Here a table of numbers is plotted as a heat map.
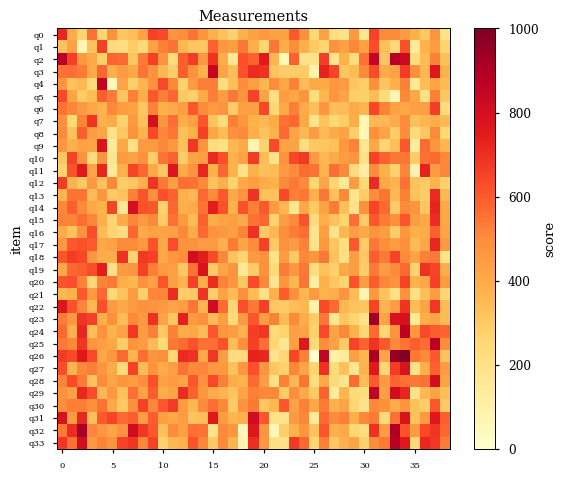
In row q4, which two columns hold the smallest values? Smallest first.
5, 35
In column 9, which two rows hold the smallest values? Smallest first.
q10, q25
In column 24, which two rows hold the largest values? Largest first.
q25, q10
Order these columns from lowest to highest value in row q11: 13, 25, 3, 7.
3, 13, 25, 7
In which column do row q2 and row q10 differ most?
0
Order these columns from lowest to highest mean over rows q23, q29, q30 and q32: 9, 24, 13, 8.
24, 13, 8, 9
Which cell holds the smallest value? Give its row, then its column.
q26, 25
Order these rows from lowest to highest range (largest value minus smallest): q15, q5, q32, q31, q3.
q15, q5, q31, q3, q32
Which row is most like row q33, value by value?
q32
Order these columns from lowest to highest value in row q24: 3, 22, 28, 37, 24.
22, 3, 24, 28, 37
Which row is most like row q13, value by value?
q30
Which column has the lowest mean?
25
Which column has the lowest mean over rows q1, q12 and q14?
6
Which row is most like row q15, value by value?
q17
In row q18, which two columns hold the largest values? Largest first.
13, 14
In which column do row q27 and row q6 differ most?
34
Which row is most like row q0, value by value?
q12
